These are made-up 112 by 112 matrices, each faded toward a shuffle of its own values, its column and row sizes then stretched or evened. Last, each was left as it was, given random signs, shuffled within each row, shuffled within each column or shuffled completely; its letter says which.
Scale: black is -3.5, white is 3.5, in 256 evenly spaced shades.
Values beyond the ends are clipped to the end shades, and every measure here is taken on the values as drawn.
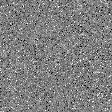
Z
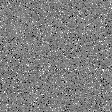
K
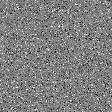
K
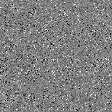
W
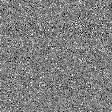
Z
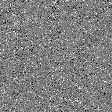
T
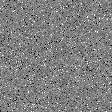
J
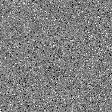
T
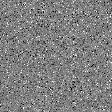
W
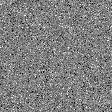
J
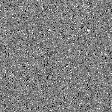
Z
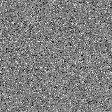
K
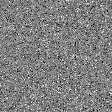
T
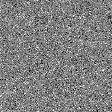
W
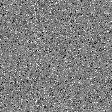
Z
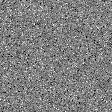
J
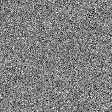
T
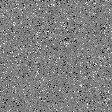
Z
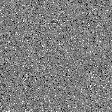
Z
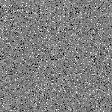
W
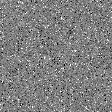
T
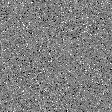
J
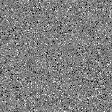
W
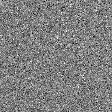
T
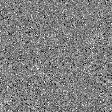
W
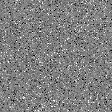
W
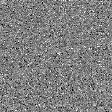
W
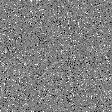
Z
